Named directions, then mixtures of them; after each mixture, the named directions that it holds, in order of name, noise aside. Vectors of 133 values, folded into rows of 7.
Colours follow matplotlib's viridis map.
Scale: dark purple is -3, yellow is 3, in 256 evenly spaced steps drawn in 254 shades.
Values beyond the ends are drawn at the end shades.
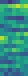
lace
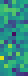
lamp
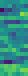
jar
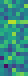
jar, lamp.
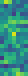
jar, lace, lamp.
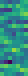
jar, lace.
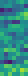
jar.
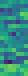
jar.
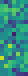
lamp.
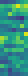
lace.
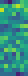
lace, lamp.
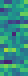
jar, lace, lamp.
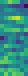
lace.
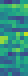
lace.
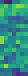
lace, lamp.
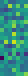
lace, lamp.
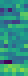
jar.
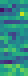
jar.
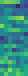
lace.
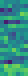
jar.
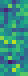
jar, lace, lamp.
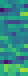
jar.
